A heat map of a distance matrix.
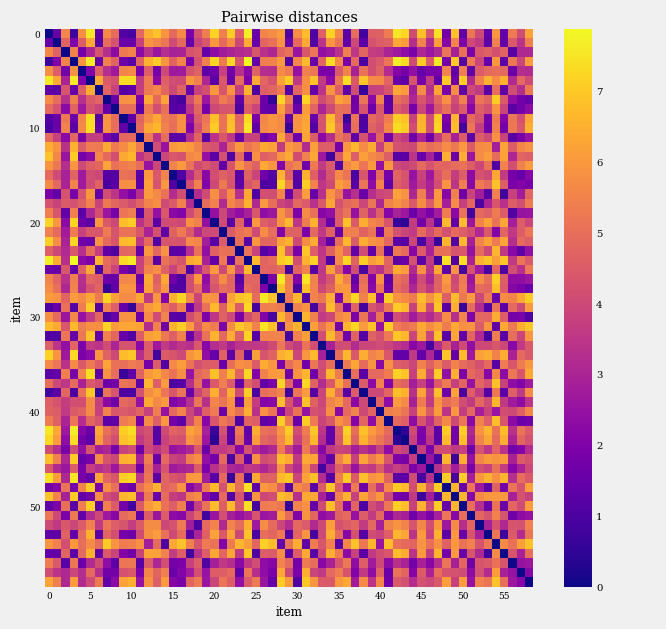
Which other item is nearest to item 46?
33
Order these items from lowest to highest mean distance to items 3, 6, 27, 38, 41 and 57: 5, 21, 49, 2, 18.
2, 18, 21, 49, 5
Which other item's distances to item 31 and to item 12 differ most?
28
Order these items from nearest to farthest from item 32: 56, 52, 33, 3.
3, 52, 33, 56
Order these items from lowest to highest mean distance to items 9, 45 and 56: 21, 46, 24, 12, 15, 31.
46, 15, 24, 21, 12, 31
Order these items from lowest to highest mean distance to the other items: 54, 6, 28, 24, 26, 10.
6, 26, 10, 24, 54, 28
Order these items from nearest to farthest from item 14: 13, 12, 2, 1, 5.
12, 2, 13, 5, 1
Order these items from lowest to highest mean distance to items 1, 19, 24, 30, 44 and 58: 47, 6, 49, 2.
2, 49, 47, 6
